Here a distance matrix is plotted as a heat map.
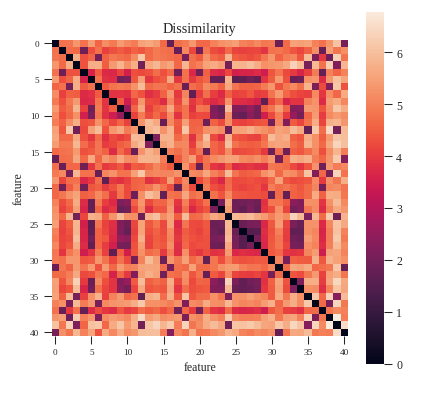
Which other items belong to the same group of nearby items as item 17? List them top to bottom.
1, 4, 20, 37
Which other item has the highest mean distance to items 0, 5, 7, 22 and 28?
39
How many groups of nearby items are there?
9
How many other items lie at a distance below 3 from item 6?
4
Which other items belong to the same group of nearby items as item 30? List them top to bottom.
11, 15, 21, 32
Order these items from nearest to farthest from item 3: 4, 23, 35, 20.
35, 4, 20, 23
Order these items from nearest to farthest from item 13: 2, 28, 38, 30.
28, 2, 38, 30
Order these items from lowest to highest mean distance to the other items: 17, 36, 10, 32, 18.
10, 17, 32, 18, 36
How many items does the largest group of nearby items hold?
11
